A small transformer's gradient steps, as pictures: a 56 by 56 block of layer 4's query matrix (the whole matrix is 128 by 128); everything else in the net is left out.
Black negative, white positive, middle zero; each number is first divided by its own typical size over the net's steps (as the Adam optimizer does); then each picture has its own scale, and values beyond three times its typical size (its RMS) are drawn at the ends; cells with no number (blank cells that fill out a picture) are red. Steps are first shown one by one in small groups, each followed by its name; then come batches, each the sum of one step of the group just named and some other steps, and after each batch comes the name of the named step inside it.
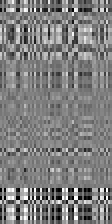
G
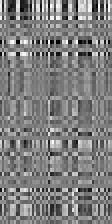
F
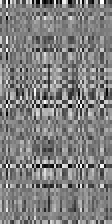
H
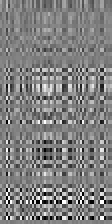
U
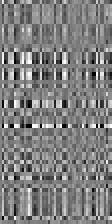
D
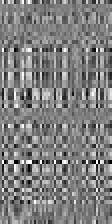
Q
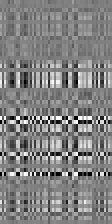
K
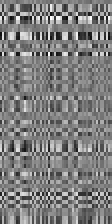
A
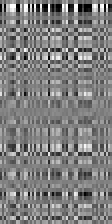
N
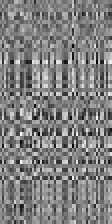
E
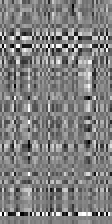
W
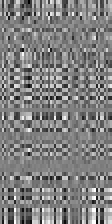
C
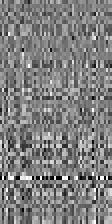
C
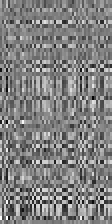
U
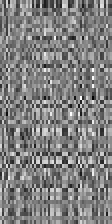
H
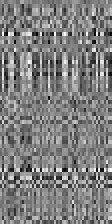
D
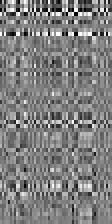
G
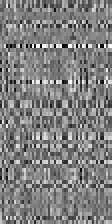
N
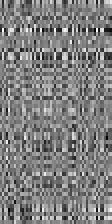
C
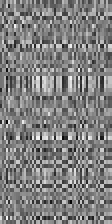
U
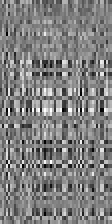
D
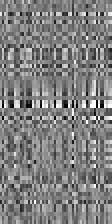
Q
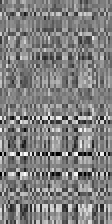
K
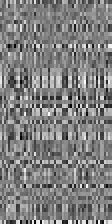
H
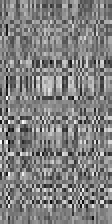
U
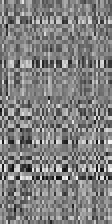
Q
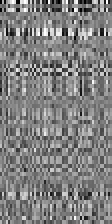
G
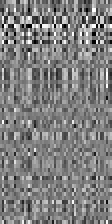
G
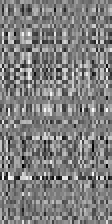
D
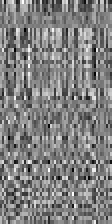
Q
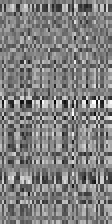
N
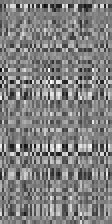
N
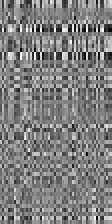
C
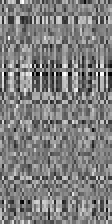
Q
